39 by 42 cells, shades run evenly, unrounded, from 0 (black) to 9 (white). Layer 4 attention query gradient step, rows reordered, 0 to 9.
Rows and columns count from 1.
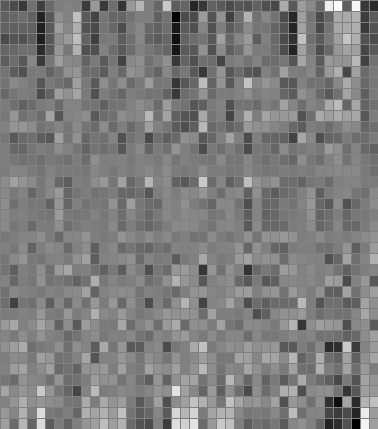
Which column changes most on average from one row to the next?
23
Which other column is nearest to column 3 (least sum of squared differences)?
12
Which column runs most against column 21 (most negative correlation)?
40
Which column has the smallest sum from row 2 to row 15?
20
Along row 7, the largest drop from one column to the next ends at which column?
39
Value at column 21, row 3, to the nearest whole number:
3
